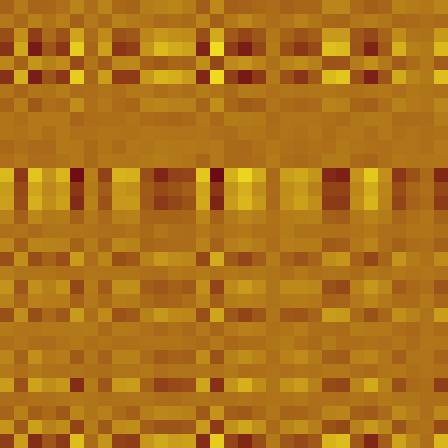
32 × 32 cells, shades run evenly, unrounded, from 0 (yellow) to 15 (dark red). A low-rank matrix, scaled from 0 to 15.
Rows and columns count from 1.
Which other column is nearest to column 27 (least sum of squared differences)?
15
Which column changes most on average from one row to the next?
16
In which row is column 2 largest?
13
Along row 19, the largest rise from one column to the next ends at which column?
17
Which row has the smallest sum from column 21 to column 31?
28
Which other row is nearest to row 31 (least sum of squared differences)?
21
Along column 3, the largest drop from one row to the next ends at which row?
5
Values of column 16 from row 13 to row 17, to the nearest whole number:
15 12 13 9 8
